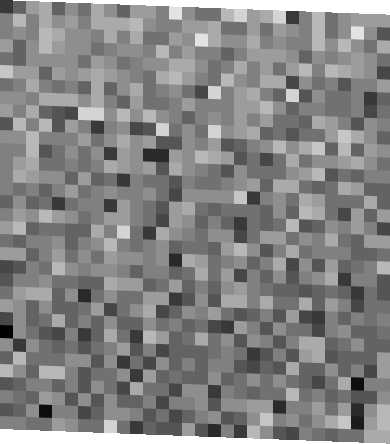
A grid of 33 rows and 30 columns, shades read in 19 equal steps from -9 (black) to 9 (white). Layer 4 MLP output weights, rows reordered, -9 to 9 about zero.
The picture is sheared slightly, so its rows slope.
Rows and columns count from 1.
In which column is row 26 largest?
12
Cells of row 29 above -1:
13
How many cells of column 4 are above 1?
10
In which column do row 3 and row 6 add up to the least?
23
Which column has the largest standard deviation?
28
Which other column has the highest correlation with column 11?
8
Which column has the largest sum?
9
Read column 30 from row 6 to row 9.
2 -2 -1 0
